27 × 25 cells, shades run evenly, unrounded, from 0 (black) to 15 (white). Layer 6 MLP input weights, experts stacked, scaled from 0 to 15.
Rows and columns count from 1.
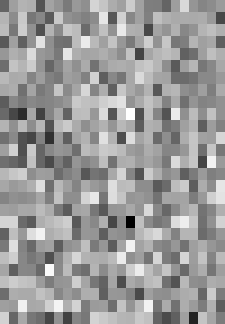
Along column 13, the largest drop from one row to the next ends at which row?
10
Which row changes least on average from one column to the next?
9
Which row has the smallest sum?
27
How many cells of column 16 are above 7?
22
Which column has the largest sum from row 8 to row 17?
14
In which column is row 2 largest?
12
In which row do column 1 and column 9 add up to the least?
20
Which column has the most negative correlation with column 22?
23
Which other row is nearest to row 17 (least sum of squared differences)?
16
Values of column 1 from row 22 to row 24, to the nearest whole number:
11 10 11
